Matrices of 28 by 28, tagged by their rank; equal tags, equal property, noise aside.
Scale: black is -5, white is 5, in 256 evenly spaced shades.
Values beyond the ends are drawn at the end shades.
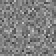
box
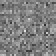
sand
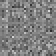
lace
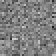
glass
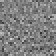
glass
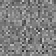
lace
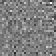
glass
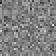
glass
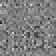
lace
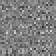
glass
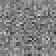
sand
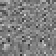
sand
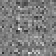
lace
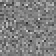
glass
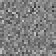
box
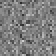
lace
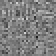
glass
